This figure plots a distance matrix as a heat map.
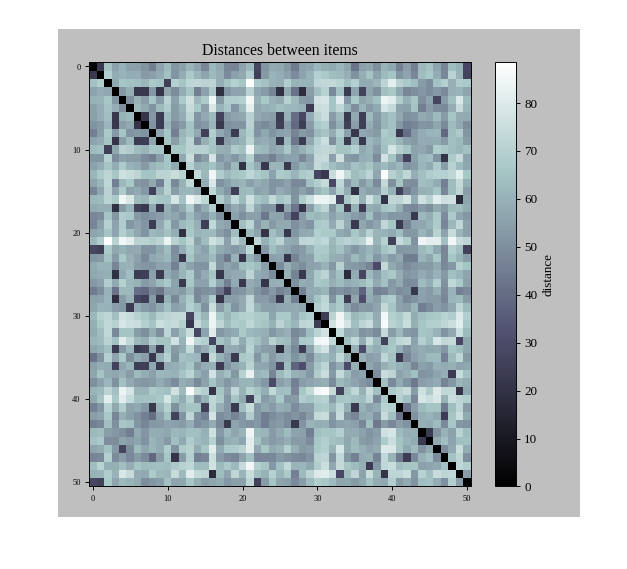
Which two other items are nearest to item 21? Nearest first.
40, 43
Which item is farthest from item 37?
21
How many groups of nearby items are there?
16
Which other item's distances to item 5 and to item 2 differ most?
10
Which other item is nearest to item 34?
25
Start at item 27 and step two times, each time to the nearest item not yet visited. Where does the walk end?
18
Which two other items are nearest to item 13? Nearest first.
31, 30
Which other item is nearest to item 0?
1
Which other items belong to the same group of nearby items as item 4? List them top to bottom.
46
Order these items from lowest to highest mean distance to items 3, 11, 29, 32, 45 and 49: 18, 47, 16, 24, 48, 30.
47, 24, 18, 48, 16, 30
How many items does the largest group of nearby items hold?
9
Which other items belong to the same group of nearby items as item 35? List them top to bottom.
8, 15, 19, 41
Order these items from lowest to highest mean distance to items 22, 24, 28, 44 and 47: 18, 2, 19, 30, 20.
19, 18, 20, 2, 30
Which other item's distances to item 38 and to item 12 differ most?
20
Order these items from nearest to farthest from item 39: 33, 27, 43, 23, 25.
33, 27, 43, 23, 25
